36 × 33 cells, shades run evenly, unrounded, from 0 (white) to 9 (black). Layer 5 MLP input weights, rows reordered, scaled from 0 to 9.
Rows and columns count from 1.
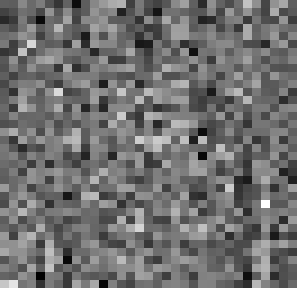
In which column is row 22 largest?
32
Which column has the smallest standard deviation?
20
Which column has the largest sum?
28
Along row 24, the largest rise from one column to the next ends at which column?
27
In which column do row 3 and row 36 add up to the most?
5
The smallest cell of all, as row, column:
26, 30
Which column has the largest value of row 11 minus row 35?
16
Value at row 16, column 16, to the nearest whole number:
7
